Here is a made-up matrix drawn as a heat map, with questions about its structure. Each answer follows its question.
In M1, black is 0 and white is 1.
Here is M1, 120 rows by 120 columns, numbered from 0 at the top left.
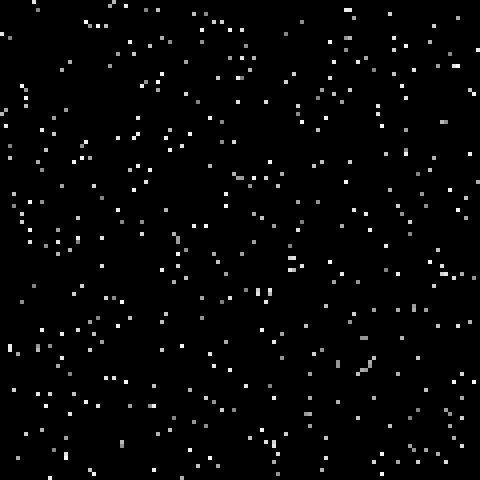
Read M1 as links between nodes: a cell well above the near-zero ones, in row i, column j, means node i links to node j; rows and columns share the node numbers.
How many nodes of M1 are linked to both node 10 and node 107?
1
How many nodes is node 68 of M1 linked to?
6
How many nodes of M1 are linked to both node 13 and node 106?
1
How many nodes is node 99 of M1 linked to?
5
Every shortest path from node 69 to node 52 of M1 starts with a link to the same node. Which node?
node 113
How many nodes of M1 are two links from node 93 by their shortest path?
9
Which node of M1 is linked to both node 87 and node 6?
node 22
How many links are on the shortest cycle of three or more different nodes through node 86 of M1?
3
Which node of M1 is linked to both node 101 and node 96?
node 38
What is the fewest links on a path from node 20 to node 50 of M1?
6
